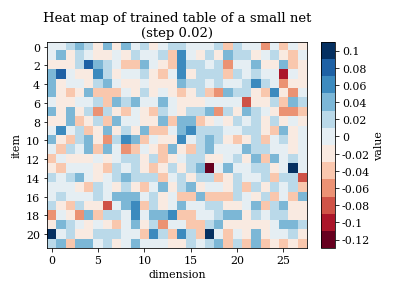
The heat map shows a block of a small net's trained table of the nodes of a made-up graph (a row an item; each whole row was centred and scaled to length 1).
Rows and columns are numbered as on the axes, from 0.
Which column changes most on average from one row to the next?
6
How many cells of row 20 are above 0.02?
5
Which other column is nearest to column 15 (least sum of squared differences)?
22
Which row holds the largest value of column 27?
16
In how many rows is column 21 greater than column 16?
6
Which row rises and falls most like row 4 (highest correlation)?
3
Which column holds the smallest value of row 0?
23
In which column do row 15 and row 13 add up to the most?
26
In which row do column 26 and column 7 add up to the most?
13
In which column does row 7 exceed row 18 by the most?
0
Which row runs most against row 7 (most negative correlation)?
19
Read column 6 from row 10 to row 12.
-0.06 0.04 -0.02
